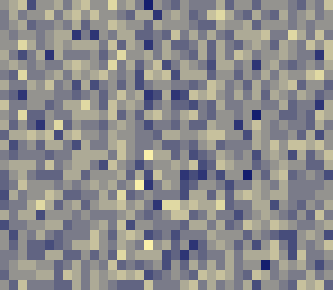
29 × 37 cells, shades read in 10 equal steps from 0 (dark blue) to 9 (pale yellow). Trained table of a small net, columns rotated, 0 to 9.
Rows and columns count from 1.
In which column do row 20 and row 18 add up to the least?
21
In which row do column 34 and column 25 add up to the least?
18
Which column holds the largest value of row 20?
14
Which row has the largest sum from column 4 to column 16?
28
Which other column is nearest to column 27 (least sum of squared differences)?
5
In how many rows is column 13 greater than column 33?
22
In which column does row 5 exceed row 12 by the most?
29
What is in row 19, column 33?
4
